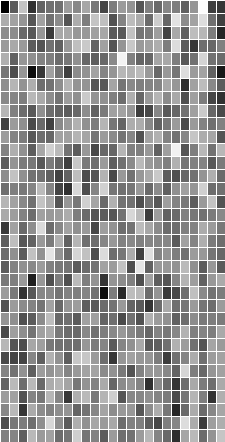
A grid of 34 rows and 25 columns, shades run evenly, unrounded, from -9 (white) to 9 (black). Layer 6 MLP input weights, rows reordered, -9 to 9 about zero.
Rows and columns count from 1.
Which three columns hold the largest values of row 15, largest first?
8, 7, 10
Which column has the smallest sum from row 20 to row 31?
6
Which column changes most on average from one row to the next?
16
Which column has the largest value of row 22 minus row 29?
12
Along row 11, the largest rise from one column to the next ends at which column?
25
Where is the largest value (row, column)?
1, 1
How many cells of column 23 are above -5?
29
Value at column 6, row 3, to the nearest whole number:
5
